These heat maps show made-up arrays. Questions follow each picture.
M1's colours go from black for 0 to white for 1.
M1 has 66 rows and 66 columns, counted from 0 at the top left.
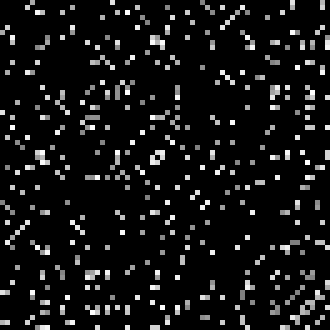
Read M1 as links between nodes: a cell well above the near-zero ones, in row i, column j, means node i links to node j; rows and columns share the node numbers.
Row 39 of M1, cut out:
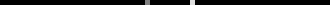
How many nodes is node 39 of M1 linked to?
2
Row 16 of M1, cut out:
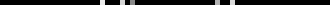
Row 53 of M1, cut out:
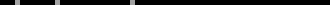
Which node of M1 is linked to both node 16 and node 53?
node 26
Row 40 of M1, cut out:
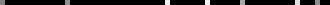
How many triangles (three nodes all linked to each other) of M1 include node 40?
8
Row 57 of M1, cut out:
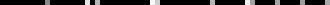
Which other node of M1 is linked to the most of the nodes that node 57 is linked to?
node 8
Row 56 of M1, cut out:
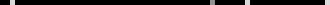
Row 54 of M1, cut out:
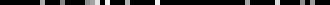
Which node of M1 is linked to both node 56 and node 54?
node 49
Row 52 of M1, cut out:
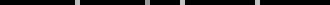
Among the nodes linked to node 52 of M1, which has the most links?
node 29
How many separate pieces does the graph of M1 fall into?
4
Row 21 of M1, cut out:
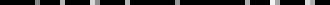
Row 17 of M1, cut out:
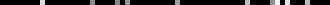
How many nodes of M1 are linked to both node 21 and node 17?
7
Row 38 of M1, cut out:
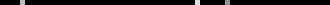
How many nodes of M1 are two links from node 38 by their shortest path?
2
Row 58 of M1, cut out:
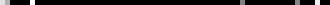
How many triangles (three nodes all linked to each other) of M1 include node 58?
8
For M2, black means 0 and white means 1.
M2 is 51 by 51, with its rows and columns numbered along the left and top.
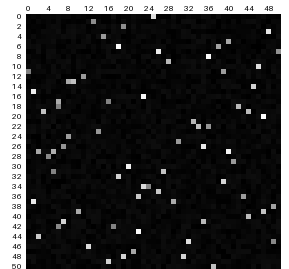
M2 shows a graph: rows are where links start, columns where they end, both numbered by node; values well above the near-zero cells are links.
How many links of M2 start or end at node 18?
4
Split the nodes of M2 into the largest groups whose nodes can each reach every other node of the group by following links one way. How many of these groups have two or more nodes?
6
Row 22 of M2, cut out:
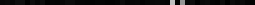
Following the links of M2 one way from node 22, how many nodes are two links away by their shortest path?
3
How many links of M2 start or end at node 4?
2
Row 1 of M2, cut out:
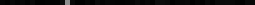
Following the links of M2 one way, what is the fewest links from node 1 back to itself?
6
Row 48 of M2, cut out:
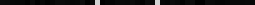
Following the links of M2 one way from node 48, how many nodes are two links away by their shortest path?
4
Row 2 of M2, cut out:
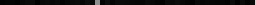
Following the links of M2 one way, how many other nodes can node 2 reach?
8
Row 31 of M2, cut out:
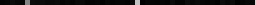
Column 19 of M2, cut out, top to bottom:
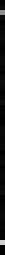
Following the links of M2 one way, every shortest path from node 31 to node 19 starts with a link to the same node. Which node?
node 27
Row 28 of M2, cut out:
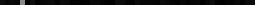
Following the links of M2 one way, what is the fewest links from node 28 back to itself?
6
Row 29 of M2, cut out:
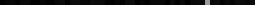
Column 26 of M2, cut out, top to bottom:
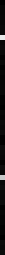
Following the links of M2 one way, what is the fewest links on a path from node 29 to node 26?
3
